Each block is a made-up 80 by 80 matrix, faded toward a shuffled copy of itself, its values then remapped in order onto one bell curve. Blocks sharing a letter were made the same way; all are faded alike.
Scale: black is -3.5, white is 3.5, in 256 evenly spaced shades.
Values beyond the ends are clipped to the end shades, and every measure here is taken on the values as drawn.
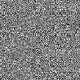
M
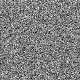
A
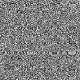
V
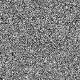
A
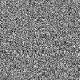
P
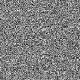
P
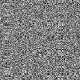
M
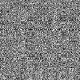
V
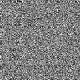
P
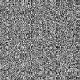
M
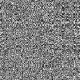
M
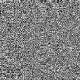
M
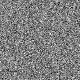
A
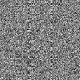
M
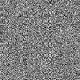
M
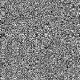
V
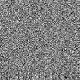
P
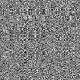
M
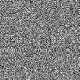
P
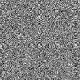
M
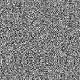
P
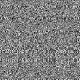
V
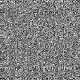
V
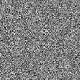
P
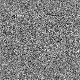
A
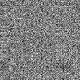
P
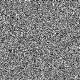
A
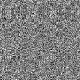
M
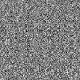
V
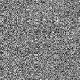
M
